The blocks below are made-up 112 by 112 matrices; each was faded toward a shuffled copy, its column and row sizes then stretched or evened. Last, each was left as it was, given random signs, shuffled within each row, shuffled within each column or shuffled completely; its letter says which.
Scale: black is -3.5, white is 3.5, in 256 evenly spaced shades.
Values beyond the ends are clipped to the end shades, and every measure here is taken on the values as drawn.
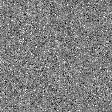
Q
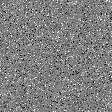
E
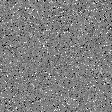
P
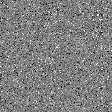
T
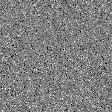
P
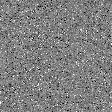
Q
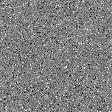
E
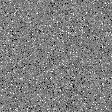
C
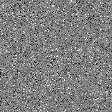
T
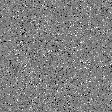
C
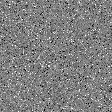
E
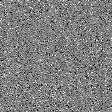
C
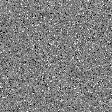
Q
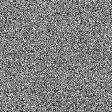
T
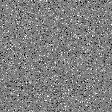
P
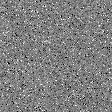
E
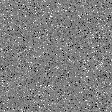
Q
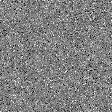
C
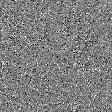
T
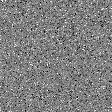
E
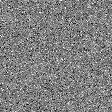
E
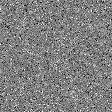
P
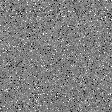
P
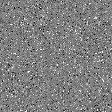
T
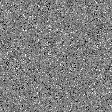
T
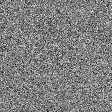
P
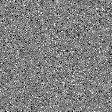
C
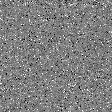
P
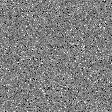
P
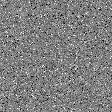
P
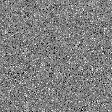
T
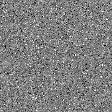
Q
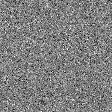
P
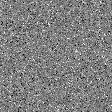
E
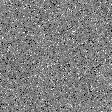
E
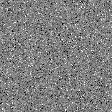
Q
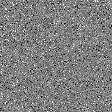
C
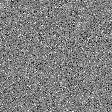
P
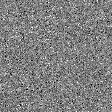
C
